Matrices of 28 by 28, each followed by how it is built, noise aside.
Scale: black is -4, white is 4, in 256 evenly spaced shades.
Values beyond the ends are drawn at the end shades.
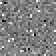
sparse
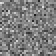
noise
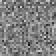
repeating columns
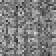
blocks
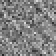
Toeplitz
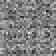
blocks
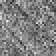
Toeplitz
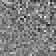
upper triangular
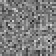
blocks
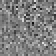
upper triangular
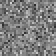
noise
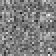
blocks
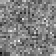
smooth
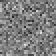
noise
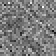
Toeplitz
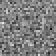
repeating columns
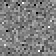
sparse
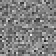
repeating columns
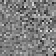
upper triangular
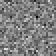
repeating columns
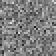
blocks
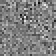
upper triangular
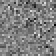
upper triangular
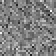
Toeplitz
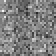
blocks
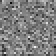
repeating columns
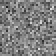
noise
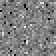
sparse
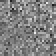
upper triangular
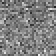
repeating columns
